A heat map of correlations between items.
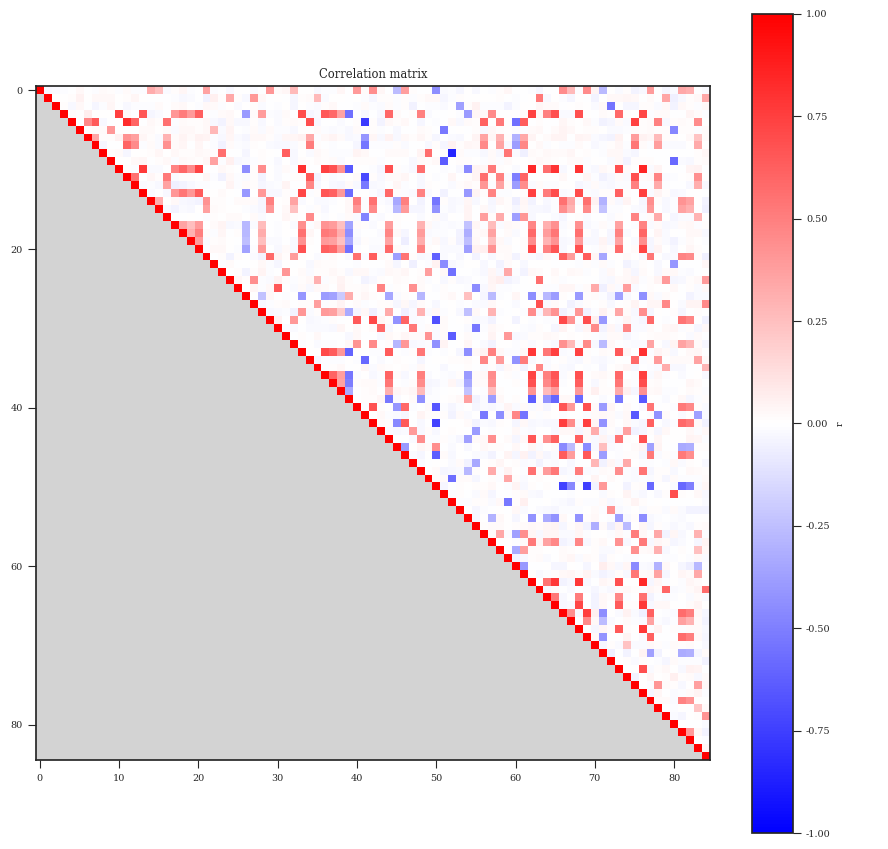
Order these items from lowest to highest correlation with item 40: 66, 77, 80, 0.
80, 0, 77, 66
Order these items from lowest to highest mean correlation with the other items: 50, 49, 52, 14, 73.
50, 52, 49, 14, 73
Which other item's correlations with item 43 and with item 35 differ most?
30
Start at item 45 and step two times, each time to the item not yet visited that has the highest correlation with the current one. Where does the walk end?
71
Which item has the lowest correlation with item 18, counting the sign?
39
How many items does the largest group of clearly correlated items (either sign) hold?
24
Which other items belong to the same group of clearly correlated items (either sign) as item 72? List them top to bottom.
2, 53
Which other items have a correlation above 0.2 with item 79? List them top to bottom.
1, 24, 27, 35, 63, 84
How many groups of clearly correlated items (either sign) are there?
8
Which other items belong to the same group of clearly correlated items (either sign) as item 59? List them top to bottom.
8, 23, 31, 49, 52
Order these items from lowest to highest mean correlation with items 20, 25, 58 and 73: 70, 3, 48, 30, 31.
31, 70, 30, 48, 3
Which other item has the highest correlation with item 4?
11
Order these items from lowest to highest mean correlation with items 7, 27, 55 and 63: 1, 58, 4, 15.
15, 58, 4, 1
